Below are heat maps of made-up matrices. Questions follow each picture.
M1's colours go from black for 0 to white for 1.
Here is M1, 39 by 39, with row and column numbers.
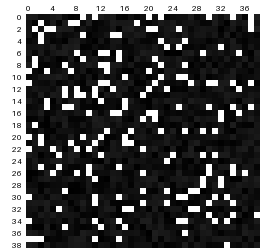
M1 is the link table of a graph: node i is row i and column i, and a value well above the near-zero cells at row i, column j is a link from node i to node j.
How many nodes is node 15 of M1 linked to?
8
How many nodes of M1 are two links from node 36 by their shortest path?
6
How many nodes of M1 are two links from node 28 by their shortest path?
7
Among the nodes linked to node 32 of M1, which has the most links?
node 16
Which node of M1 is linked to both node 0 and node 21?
node 11
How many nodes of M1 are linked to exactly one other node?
4
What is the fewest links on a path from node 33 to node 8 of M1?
3
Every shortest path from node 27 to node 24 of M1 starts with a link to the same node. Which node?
node 29
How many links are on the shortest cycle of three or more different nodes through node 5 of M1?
5
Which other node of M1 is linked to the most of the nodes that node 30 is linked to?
node 34
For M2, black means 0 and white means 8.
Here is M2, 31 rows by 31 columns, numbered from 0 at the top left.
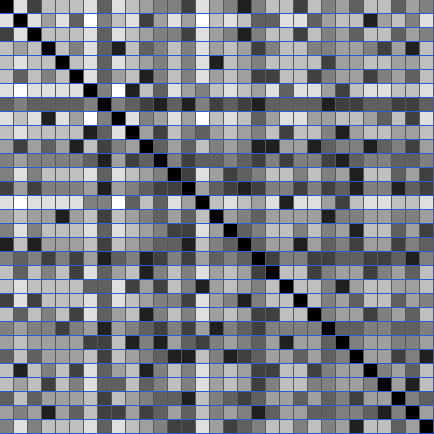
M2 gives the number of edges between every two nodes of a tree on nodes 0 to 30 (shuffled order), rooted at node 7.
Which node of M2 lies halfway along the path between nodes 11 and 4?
23
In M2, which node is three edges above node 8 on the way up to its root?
18
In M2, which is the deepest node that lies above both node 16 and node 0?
13
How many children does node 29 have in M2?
2
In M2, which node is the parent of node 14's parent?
24
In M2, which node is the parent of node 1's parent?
10
